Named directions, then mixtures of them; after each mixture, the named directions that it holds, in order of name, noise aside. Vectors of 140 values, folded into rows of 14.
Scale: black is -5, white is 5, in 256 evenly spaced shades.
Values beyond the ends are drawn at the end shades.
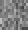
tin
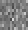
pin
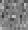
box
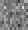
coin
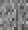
pin, tin.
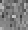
box.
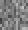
tin.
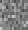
box, coin, tin.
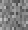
box, coin, tin.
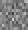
coin, pin, tin.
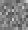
coin, pin.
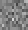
coin, pin, tin.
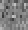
box.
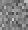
coin, pin, tin.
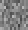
box, coin.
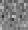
box.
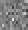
coin, pin, tin.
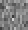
box, coin, pin.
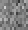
coin, tin.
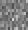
pin.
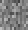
box, coin, tin.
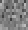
box, pin.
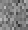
coin, tin.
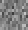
box, coin, pin.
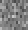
box, coin, tin.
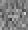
box, pin, tin.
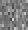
pin.
